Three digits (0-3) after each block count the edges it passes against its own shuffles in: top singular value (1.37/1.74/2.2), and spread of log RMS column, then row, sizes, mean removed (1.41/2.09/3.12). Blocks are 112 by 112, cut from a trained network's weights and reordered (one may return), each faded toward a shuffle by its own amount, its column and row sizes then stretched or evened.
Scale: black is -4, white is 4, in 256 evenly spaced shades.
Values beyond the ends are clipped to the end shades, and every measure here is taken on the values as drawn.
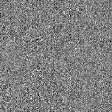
2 2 1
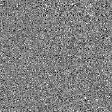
1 2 2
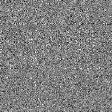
1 1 2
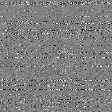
2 0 3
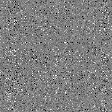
0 2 2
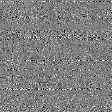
0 1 3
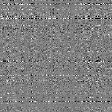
3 2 3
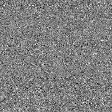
0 0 2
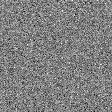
0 0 0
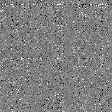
2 2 1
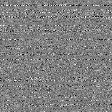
0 0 3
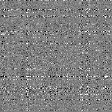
1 2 3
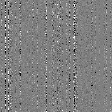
2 3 0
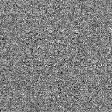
2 1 1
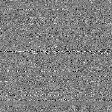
1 0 3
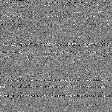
2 1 3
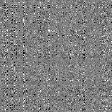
1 3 2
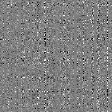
1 3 2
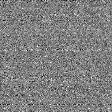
1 1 2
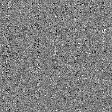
0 2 1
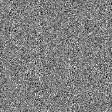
0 2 0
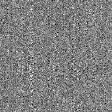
1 2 1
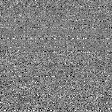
0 0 3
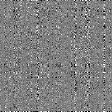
3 3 2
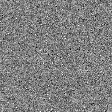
0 1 0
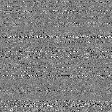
0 0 3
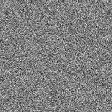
2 0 0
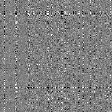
3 3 2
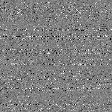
1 0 3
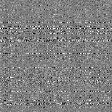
2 1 3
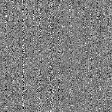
0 3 1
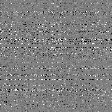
2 1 3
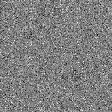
2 0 0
